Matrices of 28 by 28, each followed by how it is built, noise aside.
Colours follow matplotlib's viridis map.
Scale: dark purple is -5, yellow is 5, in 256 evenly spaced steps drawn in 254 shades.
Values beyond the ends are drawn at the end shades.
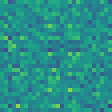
low rank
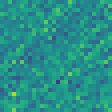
Hankel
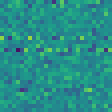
uneven rows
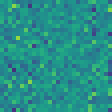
uneven columns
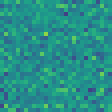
low rank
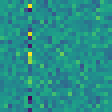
uneven columns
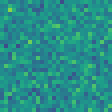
noise
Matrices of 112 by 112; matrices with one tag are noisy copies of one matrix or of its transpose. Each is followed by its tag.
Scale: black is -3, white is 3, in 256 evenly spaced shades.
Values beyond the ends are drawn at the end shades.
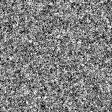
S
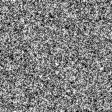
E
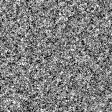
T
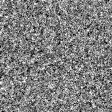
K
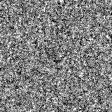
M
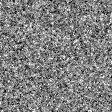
E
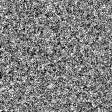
K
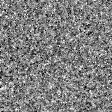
K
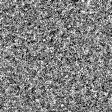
K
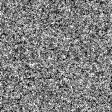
E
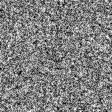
M
